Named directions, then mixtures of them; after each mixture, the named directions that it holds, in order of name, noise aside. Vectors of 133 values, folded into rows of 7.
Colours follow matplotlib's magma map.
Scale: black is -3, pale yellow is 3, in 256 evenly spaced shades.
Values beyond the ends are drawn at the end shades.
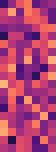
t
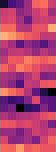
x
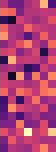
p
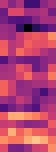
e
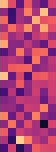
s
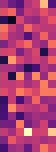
p.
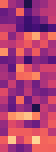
e, t.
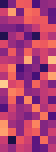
t.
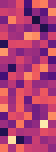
s, t.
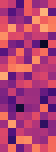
s, x.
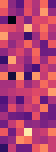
p, s.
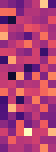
p.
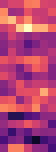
e.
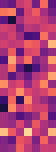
p, t.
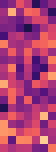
e, t.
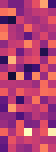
p.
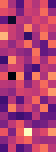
p, s.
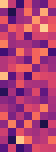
s.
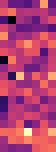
e, p.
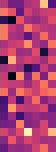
p.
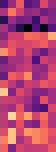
e, s.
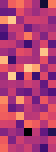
p.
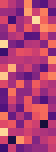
s, t.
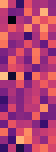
p, s.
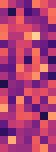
t.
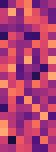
t.
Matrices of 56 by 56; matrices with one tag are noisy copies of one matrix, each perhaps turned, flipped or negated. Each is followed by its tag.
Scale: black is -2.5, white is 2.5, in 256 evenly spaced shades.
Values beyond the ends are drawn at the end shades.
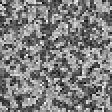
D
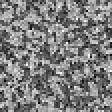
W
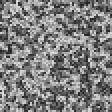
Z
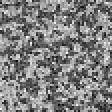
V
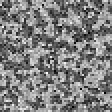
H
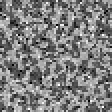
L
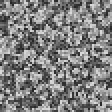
W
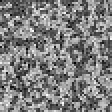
V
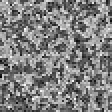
V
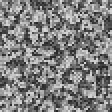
W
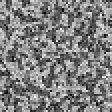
L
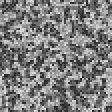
D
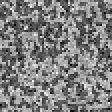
Z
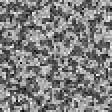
L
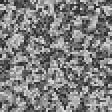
W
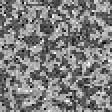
D
